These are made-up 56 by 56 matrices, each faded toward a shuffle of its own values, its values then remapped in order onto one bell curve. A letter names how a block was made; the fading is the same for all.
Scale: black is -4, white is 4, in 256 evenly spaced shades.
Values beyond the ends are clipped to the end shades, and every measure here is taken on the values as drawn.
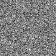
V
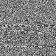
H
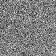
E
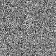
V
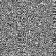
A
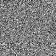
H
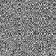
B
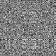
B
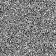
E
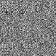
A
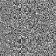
A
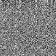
A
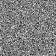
V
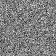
E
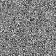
H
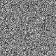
A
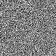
E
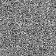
H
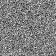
E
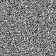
E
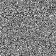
H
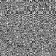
B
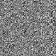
A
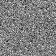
E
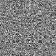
A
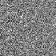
A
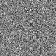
V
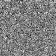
H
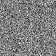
E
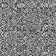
A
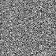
V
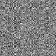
B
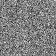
E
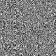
A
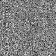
V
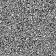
E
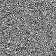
V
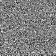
H
